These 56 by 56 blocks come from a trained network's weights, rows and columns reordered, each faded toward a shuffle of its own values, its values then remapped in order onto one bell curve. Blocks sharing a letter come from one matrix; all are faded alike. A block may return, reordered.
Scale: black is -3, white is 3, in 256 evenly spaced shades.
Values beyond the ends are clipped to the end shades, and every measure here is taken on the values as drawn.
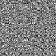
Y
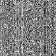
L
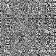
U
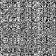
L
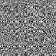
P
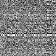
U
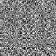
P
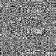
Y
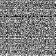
U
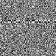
P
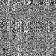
L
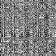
L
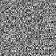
Y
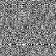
P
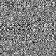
Y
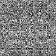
U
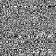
P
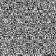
Y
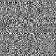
P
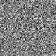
Y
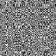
P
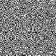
Y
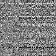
U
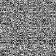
U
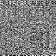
P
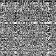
U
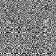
P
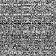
U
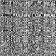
L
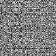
U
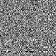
Y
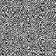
P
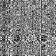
L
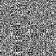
P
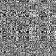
L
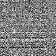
U
